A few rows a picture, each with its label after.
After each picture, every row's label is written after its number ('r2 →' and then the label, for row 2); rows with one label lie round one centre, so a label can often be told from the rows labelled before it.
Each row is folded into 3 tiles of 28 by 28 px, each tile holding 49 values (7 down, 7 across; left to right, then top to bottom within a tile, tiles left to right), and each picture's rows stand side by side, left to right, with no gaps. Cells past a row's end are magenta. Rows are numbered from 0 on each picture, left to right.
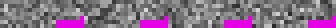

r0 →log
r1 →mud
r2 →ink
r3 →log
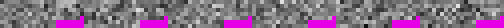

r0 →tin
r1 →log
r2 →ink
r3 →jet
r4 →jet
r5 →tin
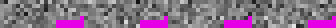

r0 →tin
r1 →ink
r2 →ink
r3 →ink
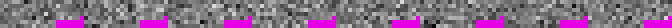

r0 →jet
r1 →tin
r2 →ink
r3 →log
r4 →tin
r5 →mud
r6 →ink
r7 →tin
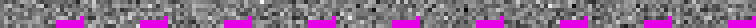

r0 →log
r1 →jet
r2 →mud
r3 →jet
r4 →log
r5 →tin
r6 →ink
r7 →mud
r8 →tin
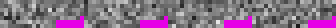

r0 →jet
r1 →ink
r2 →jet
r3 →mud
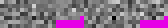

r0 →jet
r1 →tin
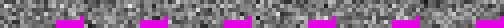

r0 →tin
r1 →ink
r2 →mud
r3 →mud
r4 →jet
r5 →ink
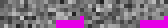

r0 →jet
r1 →tin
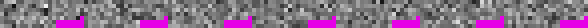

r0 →ink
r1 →log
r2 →log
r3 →tin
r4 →tin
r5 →jet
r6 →log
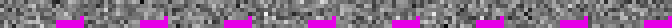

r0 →jet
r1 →jet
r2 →ink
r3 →jet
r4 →log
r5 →log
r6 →jet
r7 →log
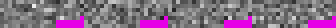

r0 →jet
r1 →ink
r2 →jet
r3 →mud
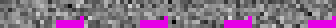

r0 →ink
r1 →ink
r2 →ink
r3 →mud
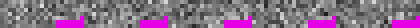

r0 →tin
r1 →mud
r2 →jet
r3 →mud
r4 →ink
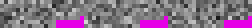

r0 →jet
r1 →mud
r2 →log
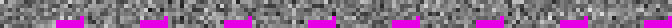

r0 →jet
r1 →mud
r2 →mud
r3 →ink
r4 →tin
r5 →tin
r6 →jet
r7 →log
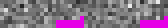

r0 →log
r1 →ink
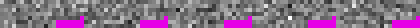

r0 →tin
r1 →jet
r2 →tin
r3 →log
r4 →mud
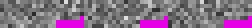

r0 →tin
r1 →mud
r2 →jet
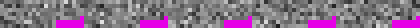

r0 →ink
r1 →ink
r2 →jet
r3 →log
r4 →log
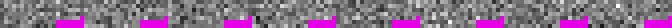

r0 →tin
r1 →log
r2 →mud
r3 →mud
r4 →tin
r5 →log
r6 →mud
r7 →mud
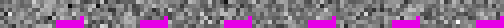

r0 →ink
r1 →mud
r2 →log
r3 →jet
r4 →tin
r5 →jet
